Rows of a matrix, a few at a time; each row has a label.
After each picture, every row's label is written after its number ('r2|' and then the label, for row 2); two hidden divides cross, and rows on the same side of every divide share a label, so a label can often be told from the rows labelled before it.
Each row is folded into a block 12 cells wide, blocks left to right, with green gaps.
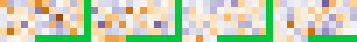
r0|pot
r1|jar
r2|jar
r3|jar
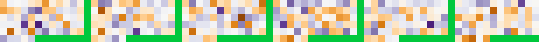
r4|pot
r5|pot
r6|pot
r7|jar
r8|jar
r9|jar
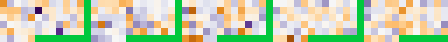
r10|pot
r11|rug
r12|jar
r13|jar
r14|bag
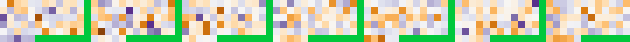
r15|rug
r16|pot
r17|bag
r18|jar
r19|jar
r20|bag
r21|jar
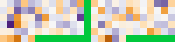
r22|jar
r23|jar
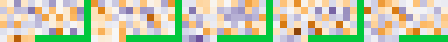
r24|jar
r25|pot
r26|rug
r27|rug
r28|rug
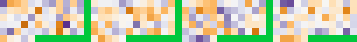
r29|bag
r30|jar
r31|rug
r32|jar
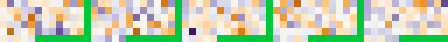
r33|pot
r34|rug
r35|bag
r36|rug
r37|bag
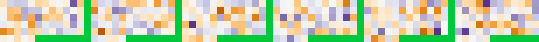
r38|pot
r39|pot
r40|jar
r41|rug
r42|jar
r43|bag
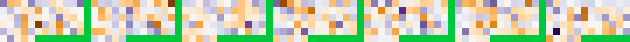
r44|bag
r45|pot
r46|jar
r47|bag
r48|pot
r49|bag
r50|bag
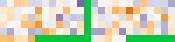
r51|bag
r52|bag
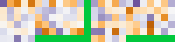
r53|rug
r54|bag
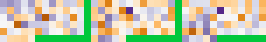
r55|jar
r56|rug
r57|pot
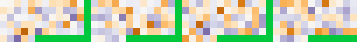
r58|rug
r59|bag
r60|jar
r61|rug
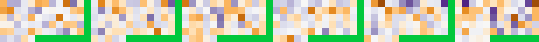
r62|pot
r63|bag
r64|pot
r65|jar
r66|bag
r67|pot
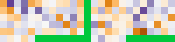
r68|pot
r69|rug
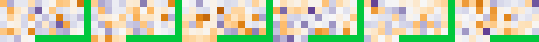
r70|pot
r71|jar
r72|jar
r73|rug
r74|pot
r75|bag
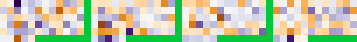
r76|jar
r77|rug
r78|rug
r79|rug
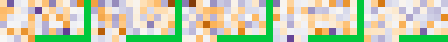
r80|pot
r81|pot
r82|bag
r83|rug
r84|rug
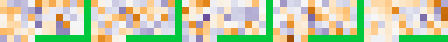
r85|pot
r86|jar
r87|rug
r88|jar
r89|rug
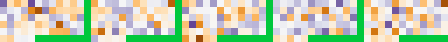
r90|bag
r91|pot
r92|jar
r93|jar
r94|pot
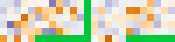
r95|jar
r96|jar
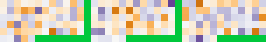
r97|rug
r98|bag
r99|rug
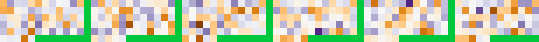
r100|pot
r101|bag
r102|jar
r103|jar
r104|bag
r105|jar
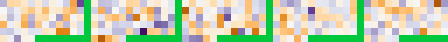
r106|bag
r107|jar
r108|rug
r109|pot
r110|bag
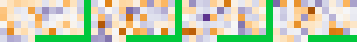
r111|rug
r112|rug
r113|pot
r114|bag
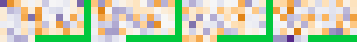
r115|bag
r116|pot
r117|jar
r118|rug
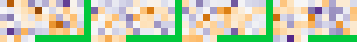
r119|bag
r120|jar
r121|jar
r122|rug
